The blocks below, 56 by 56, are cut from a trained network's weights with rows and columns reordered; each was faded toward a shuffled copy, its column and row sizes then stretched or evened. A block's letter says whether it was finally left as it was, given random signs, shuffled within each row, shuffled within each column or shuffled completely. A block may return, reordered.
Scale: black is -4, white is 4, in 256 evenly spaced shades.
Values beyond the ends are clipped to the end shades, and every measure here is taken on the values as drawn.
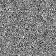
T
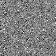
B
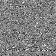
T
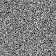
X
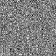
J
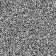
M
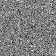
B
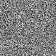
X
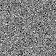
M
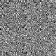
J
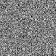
J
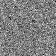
M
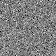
M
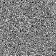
T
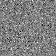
T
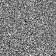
X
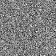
X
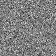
M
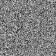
B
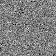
T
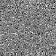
J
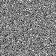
M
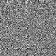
J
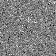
M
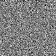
X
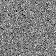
M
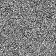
M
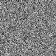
T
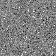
M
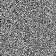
B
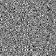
J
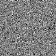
X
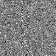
B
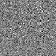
J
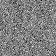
M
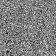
X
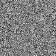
X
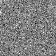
B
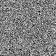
M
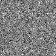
X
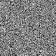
B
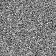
M
